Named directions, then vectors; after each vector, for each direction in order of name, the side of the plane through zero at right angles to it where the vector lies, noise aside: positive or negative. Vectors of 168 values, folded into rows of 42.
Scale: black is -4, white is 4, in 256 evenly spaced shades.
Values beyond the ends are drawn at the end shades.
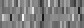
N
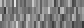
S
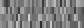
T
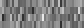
negative, positive, positive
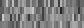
positive, negative, negative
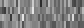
positive, positive, negative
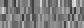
negative, negative, positive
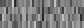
positive, negative, positive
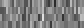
negative, positive, negative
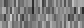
negative, negative, positive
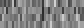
positive, negative, positive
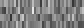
positive, positive, negative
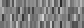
negative, positive, positive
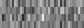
negative, positive, positive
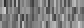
negative, negative, positive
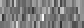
negative, positive, positive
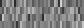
positive, negative, negative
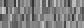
negative, negative, positive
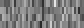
positive, negative, positive
